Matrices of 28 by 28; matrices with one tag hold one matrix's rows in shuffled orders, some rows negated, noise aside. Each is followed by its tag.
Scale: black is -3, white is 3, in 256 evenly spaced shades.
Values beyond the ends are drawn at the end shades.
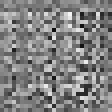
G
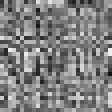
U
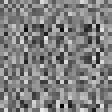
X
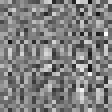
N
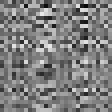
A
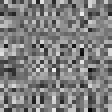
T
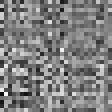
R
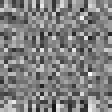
T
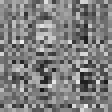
A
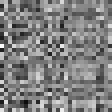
R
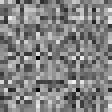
U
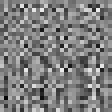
X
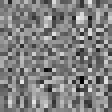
N
